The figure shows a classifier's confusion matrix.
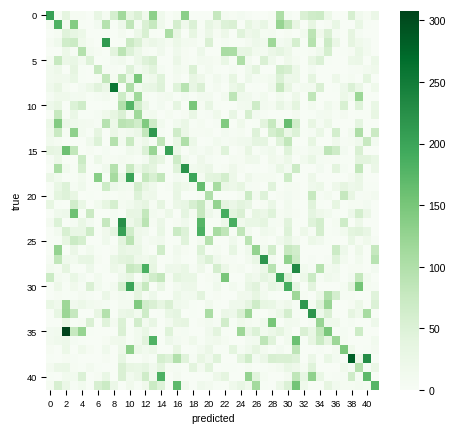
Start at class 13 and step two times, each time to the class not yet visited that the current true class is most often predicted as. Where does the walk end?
7
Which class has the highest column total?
10
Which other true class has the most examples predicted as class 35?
32
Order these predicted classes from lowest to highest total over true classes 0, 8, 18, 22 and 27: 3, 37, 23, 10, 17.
37, 23, 3, 17, 10
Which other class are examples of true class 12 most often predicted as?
30
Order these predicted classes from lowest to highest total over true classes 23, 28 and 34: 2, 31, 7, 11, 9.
2, 7, 11, 31, 9
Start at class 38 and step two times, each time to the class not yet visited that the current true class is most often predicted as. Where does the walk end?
14
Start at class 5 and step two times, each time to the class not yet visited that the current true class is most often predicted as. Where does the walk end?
9
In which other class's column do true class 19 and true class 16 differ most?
21
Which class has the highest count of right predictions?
38
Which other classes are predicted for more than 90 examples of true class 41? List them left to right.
16, 26, 31
